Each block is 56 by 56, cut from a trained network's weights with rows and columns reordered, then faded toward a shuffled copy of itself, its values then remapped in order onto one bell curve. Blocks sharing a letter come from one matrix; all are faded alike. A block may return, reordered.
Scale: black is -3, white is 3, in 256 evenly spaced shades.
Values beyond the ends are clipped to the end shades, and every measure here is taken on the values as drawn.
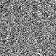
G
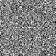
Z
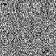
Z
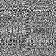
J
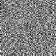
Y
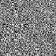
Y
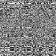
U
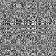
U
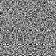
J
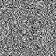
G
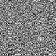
J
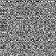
J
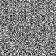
G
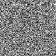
Z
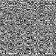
U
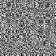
Y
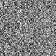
Z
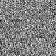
G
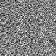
G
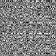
U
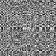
J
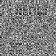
U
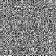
Y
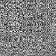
Y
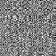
J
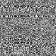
U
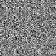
G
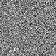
G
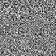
G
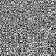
Y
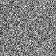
G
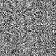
Z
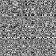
U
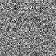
Y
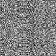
Z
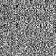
Z
